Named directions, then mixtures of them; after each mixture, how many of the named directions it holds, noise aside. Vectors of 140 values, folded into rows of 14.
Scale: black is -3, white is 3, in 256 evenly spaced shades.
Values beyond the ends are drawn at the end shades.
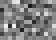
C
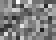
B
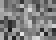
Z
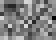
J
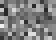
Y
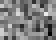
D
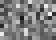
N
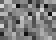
one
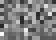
one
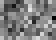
two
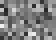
one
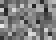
one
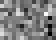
one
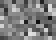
two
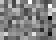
four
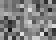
one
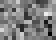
two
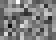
two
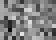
one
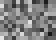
four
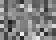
two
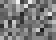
three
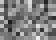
four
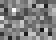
two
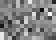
four
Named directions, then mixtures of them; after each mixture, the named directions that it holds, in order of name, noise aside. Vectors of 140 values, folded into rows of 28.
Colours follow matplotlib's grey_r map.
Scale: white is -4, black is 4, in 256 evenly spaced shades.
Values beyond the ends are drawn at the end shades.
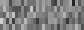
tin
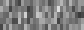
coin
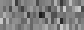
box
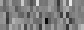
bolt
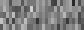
tin.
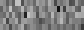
box, coin, tin.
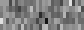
bolt, box, tin.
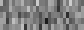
bolt, coin.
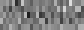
bolt, box, coin.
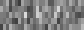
coin.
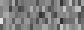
box, tin.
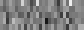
bolt.
